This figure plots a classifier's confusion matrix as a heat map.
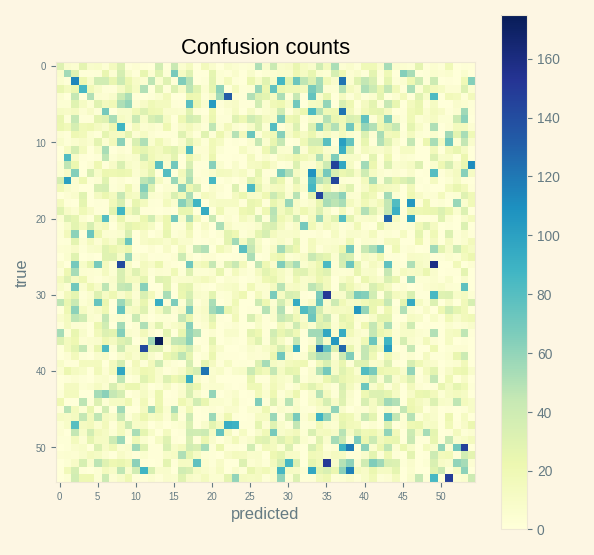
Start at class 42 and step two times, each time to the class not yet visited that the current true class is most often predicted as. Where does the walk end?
19
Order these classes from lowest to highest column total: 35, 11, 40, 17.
11, 40, 35, 17
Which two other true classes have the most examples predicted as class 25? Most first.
16, 9
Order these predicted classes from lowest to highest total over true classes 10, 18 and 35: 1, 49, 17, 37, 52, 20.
1, 20, 52, 49, 17, 37
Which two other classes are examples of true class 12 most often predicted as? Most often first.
1, 36
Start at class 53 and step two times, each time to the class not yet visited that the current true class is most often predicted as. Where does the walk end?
29
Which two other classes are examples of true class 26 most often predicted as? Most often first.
49, 8
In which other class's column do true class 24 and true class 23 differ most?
42
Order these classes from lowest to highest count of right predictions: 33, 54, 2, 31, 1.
54, 1, 33, 31, 2
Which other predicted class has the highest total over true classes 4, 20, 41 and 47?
22
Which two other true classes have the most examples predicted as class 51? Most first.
54, 10
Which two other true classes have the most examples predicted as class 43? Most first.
20, 37
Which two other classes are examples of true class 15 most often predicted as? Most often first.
36, 1
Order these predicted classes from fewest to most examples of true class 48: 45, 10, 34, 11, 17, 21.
45, 34, 11, 17, 10, 21
